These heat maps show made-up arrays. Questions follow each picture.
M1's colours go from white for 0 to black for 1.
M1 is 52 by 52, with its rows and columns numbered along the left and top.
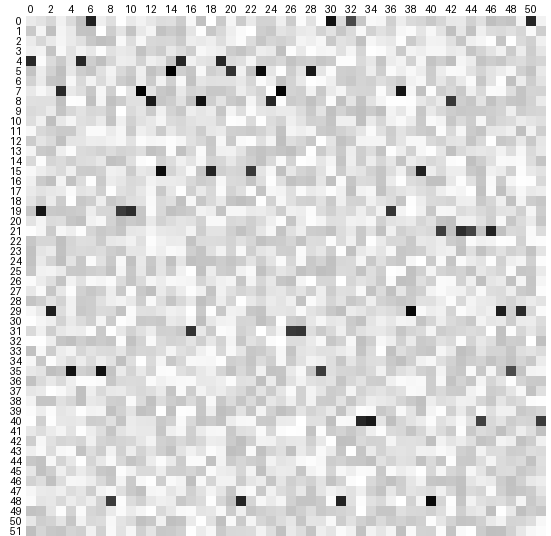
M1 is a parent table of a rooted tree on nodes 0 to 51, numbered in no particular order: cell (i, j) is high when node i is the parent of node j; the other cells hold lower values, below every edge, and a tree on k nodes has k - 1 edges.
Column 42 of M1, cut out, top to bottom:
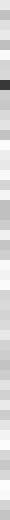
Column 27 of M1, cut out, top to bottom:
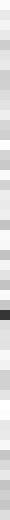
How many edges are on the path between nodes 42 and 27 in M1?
4
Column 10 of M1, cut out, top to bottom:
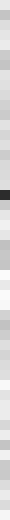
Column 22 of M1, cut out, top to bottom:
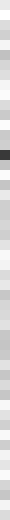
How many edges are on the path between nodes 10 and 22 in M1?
4
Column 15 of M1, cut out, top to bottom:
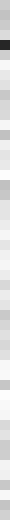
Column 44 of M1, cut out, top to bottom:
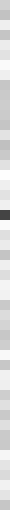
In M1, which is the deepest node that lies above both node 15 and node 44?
35
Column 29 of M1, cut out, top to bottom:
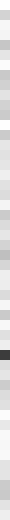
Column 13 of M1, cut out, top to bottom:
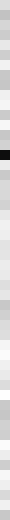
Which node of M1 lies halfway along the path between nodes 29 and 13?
4
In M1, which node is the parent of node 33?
40
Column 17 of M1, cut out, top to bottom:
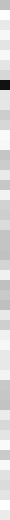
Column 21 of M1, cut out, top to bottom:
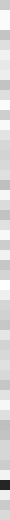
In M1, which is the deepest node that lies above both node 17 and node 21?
48
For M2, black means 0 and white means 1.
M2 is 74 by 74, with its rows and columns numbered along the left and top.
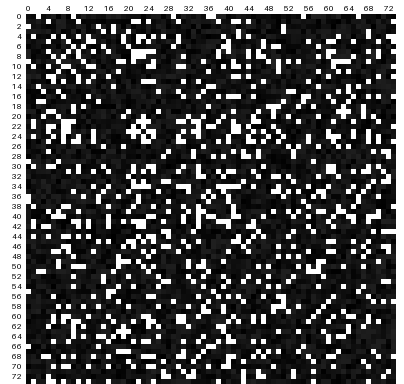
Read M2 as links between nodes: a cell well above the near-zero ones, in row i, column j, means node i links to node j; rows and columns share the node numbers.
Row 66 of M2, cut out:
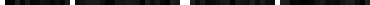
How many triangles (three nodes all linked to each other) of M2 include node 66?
7
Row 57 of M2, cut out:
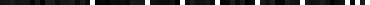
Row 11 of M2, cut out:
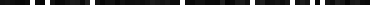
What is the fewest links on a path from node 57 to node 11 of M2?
2
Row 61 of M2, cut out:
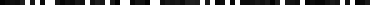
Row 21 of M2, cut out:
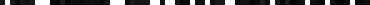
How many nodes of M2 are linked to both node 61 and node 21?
7
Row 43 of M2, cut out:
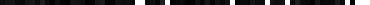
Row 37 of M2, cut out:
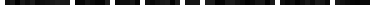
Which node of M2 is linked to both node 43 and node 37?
node 28
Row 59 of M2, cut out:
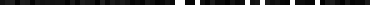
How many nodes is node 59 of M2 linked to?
7
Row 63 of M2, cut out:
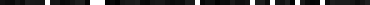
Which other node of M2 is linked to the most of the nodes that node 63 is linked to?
node 35
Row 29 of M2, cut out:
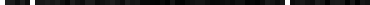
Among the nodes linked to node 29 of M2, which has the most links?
node 6
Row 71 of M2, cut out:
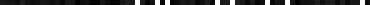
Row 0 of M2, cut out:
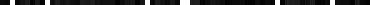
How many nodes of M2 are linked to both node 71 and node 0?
0
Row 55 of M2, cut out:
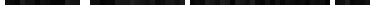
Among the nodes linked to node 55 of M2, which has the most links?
node 16
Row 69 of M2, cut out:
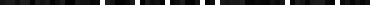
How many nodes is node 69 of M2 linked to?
7
